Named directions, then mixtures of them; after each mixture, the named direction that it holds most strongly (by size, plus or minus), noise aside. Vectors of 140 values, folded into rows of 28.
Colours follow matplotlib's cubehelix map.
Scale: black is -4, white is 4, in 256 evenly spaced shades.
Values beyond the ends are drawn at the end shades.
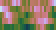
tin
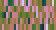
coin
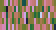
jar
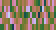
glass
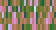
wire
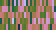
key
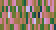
glass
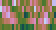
tin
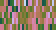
wire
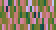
coin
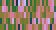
key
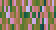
glass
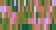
wire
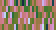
coin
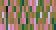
jar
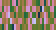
glass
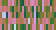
coin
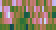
tin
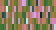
jar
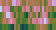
tin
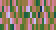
glass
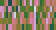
wire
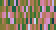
key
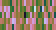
glass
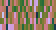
wire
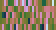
coin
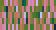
jar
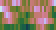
tin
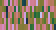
jar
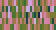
glass
